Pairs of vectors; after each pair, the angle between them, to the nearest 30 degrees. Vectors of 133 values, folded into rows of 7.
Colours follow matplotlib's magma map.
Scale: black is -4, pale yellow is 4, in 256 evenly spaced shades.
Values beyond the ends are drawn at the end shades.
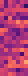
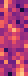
120 degrees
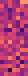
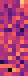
30 degrees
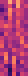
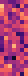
120 degrees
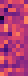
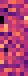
30 degrees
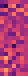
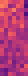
120 degrees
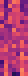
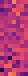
90 degrees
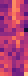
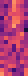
30 degrees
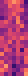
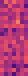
60 degrees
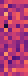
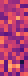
90 degrees
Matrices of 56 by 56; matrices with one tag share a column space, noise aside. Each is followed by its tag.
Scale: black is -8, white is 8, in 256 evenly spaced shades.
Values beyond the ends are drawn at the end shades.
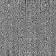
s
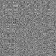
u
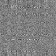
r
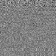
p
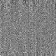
s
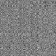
u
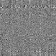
r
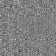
r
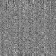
s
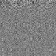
p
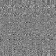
r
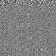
p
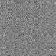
u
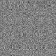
u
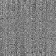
s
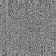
s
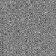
u
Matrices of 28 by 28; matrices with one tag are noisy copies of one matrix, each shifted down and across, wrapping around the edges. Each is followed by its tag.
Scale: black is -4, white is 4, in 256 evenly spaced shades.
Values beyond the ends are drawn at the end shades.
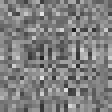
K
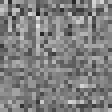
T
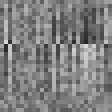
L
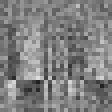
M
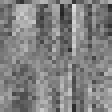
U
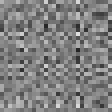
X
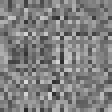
K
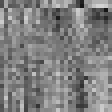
M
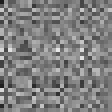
X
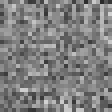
T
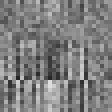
L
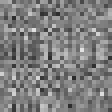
K
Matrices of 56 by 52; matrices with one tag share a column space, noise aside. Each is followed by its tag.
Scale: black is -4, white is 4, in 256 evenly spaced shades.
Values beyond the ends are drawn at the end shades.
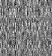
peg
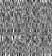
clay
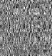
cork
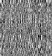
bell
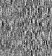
peg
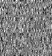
cork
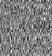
cork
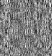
bell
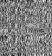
clay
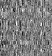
peg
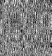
bell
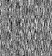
peg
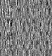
peg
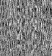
peg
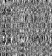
clay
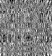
clay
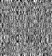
clay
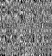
clay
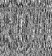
bell
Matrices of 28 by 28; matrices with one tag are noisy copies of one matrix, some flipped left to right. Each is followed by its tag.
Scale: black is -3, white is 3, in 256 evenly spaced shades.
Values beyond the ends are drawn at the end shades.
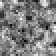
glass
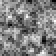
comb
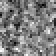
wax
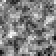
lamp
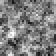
lamp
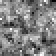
comb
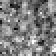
wax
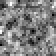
glass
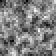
comb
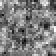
glass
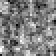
wax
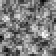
lamp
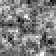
comb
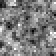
glass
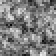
comb
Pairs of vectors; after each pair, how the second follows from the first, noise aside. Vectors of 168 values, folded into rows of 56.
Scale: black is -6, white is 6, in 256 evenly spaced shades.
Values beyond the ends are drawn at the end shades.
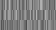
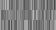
shuffled.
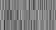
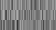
shuffled.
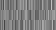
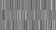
reversed, negated, partly zeroed.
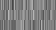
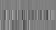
reversed, negated, partly zeroed.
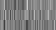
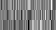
reversed, negated, scaled up.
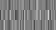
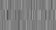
reversed, negated, shrunk.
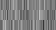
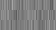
reversed, negated, shrunk.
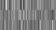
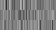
negated.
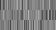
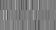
reversed, negated, partly zeroed.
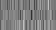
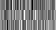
reversed, negated, scaled up.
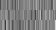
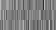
wrapped around, negated.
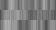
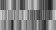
reversed, negated, scaled up.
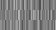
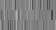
wrapped around, negated, partly zeroed.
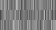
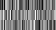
reversed, negated, scaled up.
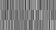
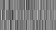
wrapped around, negated.
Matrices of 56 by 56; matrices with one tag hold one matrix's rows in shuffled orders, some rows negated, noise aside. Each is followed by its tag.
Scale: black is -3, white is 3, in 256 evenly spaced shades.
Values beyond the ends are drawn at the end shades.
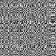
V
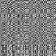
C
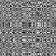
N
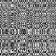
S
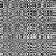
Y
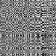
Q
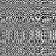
Q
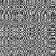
V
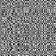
C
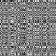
S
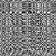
N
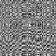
N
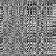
Y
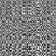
N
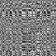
N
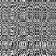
S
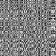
V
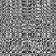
N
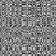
N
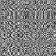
C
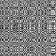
V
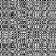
S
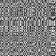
V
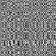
C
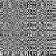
Y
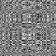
N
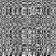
N
